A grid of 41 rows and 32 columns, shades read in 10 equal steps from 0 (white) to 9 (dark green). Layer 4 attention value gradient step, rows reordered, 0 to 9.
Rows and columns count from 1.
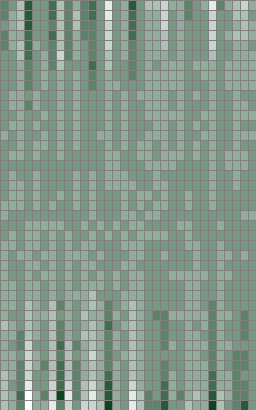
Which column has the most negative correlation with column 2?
6
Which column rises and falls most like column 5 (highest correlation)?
2
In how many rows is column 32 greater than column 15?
15
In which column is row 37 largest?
8
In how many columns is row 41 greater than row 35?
9
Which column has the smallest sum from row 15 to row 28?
5
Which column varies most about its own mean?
4
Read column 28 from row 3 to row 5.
5 5 5
